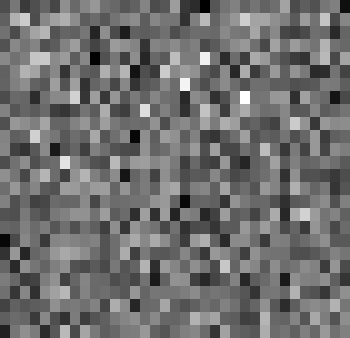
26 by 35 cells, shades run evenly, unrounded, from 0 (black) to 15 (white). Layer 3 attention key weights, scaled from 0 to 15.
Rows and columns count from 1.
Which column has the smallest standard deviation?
28
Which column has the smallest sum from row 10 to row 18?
29
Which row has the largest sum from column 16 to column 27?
2
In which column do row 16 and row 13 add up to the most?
7
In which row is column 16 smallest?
22
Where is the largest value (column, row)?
25, 8
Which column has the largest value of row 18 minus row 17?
14
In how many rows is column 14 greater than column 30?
12
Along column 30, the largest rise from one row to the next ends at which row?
10
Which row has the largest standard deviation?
5
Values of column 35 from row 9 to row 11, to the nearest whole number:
7 8 6
